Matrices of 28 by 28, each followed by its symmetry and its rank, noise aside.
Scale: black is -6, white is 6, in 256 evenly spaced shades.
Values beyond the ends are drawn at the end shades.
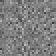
no symmetry, rank six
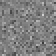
no symmetry, rank eight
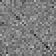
symmetric, rank eight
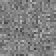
no symmetry, rank eight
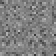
symmetric, rank six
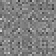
antisymmetric, rank four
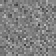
antisymmetric, rank eight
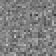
antisymmetric, rank six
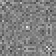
symmetric, rank six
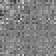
symmetric, rank four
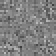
antisymmetric, rank eight
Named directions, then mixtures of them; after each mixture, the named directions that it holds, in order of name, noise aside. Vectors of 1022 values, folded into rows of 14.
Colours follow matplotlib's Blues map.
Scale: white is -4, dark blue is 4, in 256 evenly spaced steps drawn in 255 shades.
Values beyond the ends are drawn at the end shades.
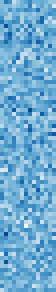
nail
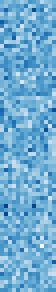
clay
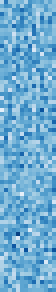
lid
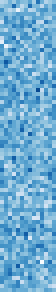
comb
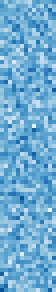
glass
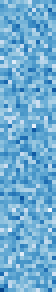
glass.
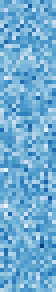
clay, nail.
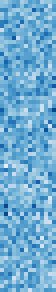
clay, comb.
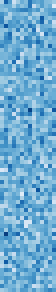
lid, nail.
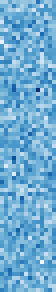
comb, glass.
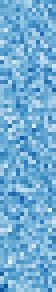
glass.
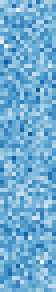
comb.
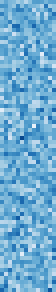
glass, lid.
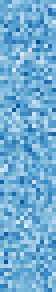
glass, nail.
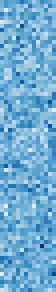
clay, glass.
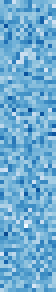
nail.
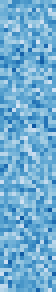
glass, nail.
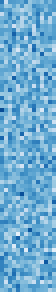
lid.
